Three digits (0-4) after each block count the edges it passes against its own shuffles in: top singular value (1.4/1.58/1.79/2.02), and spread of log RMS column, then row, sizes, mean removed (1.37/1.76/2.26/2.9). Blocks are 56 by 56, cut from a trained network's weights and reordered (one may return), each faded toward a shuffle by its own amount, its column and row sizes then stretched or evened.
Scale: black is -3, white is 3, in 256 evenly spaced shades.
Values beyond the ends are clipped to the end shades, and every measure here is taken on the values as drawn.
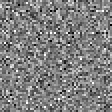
2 1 0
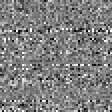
1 1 4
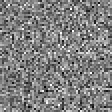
1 0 0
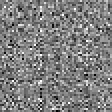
3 2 2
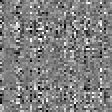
3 4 3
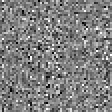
1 3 0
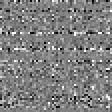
1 2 4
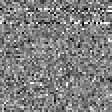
2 0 2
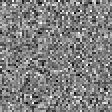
3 0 2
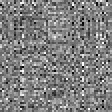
4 3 2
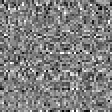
4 0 3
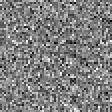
2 1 0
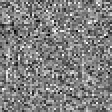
0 0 1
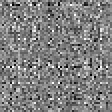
3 3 3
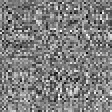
3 1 2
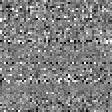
1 1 4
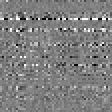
4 1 4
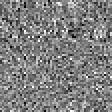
3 1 2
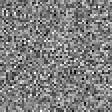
2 0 1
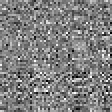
3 2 3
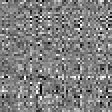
4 4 3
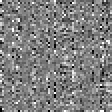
2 4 1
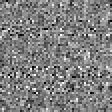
1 0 3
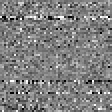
1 1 4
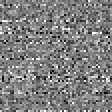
0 0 4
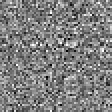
2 0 2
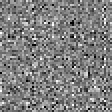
2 2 3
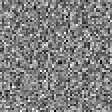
3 0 0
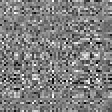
4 2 4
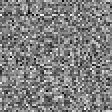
4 0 1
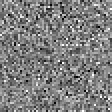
0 0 2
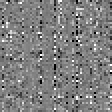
0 4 2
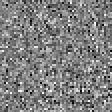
1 2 1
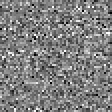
0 0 2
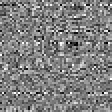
3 0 3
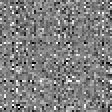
1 4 2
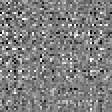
3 3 4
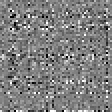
1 3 4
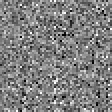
1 2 0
